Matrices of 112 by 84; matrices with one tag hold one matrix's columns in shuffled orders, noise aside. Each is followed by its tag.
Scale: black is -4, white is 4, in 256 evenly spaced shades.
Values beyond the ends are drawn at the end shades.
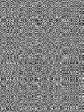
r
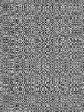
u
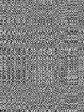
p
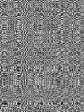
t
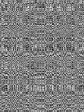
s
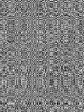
t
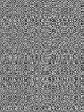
r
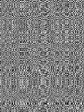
t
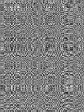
s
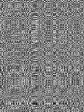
t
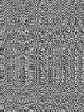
p
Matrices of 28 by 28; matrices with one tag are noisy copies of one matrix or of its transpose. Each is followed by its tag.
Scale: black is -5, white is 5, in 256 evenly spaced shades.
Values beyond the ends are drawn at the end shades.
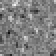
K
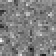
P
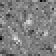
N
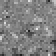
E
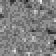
P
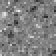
K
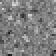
K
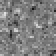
K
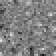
P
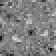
N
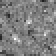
N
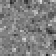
P
